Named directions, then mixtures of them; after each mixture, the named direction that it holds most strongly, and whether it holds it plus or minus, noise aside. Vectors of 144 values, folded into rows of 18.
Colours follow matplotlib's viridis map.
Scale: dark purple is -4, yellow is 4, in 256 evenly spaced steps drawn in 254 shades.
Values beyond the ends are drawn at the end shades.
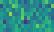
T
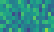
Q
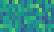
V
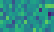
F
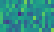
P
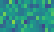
V, minus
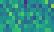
T, plus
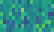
T, plus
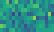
V, plus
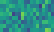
Q, plus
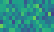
V, plus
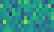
T, minus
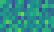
P, minus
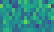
T, minus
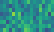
Q, minus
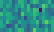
Q, plus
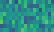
V, minus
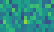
T, minus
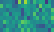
T, minus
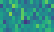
T, plus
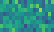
V, plus
